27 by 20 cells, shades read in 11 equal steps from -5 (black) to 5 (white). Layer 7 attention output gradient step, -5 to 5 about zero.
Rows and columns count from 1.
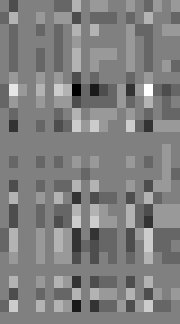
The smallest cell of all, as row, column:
8, 9
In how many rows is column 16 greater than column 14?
1
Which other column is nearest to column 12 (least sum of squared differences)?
13
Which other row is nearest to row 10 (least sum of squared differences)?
5
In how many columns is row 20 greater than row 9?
5
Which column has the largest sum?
17
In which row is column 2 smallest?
11
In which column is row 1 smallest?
2
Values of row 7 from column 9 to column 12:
-2 0 -1 0
